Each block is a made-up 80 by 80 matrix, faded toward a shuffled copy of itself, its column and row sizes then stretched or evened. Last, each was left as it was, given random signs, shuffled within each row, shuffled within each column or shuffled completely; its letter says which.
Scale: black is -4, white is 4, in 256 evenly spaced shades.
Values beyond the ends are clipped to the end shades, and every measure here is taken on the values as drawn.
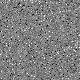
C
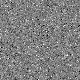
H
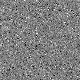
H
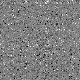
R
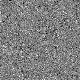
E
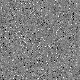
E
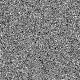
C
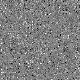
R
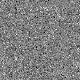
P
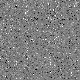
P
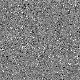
P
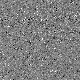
H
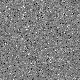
C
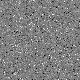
C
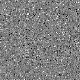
R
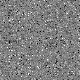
R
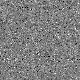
H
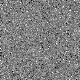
E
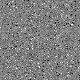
R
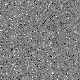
R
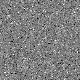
C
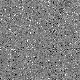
R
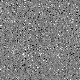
R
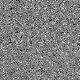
P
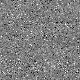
H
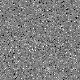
R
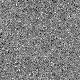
C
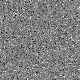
C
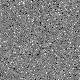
C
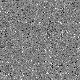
P
